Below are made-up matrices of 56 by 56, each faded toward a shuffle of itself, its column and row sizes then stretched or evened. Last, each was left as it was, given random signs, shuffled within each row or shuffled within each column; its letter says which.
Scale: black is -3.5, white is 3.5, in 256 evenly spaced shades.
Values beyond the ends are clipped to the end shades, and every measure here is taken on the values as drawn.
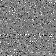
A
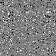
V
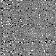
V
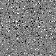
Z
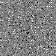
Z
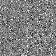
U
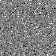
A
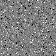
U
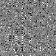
V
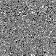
A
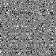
V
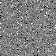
U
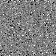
A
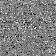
A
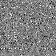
A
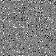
V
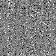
U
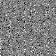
U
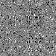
V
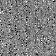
U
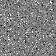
U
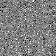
Z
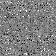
A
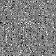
V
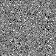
U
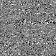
A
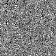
U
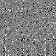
V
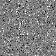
U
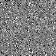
Z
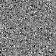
Z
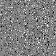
U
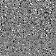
Z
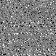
A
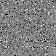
A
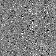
U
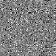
V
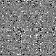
V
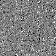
U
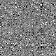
V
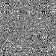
V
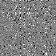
Z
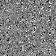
U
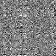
V
